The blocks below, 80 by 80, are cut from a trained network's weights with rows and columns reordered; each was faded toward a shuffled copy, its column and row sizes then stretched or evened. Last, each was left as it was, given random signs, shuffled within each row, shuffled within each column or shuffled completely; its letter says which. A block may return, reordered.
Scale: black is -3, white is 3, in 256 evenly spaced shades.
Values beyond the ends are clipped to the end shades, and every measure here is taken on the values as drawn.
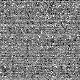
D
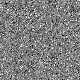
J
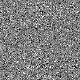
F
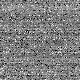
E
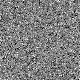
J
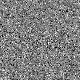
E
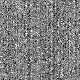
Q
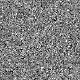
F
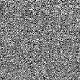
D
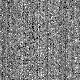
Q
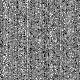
Q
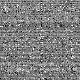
D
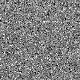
E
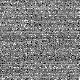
D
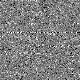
E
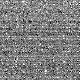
D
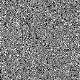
F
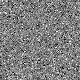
J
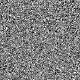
F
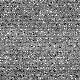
E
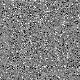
F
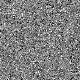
Q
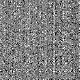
D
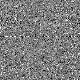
F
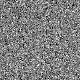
Q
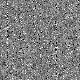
Q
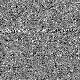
E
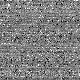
E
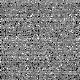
D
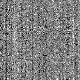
D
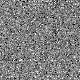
E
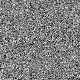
E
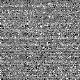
D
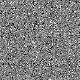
F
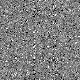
F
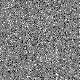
Q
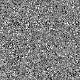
F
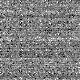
D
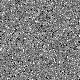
J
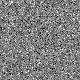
J
